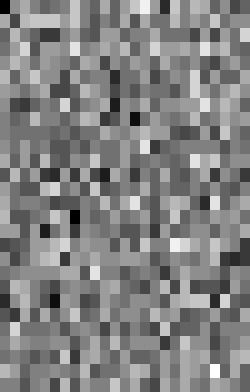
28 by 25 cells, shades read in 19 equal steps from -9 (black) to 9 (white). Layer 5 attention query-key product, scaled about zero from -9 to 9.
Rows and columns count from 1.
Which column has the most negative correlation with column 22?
2
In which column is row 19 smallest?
24
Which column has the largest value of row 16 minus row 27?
18
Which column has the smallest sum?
16
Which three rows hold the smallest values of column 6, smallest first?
22, 13, 3
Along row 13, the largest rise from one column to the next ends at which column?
12
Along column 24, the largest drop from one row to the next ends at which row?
19
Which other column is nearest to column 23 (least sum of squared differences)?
21
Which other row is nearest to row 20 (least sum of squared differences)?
25
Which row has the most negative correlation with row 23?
17
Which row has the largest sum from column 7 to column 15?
1
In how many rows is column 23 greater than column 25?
12
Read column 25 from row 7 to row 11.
1 -2 2 -2 -1
